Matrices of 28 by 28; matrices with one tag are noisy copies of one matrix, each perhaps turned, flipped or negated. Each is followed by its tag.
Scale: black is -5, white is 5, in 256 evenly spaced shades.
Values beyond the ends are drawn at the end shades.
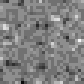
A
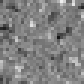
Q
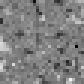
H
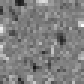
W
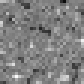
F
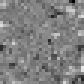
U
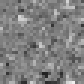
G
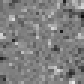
U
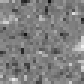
H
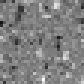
A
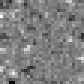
U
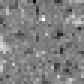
H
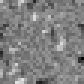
W
